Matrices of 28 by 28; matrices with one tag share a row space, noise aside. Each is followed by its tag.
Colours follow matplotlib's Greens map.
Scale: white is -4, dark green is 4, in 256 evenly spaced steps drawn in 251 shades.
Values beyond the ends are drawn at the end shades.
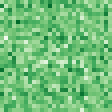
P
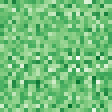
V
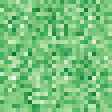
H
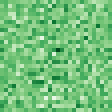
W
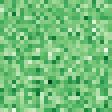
V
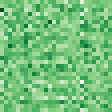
P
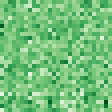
P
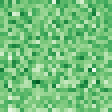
H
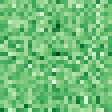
W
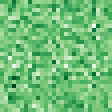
H
